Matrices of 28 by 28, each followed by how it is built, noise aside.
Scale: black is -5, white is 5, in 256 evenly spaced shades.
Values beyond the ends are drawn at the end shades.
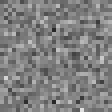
noise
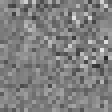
upper triangular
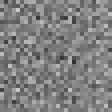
repeating rows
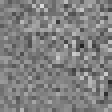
upper triangular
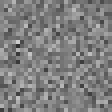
noise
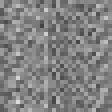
repeating rows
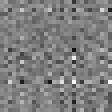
low rank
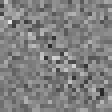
banded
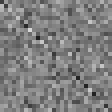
diagonal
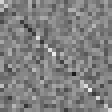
diagonal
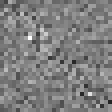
banded
